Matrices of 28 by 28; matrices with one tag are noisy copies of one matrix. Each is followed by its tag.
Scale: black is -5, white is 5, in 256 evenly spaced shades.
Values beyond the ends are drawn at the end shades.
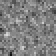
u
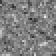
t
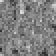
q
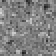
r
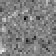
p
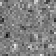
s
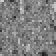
q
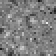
u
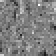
q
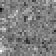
p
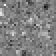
r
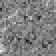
p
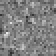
u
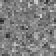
s
